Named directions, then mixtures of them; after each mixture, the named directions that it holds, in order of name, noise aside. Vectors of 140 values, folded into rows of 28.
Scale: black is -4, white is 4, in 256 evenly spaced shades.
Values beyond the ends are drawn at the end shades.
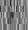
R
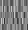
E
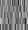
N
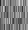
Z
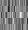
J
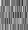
Z.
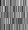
Z.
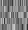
E, J.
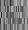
E, R, Z.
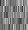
Z.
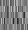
E, Z.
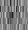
R.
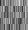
Z.
